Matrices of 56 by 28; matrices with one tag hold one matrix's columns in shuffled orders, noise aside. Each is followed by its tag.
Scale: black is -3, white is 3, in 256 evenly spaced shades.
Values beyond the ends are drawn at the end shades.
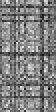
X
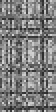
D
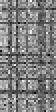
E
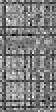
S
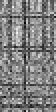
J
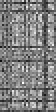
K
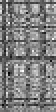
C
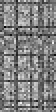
S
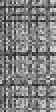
X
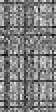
S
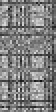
S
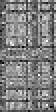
K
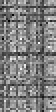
X
